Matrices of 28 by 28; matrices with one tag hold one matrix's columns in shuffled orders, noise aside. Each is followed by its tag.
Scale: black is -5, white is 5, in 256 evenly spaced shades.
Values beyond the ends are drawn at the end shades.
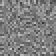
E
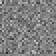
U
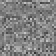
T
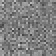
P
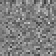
E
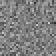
E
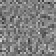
T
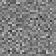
U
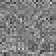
T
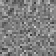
E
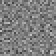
U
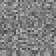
P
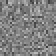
E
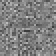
P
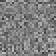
T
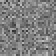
P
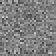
U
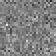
T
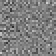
U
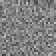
E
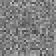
P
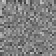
E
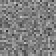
P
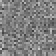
P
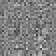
P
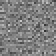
U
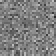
P
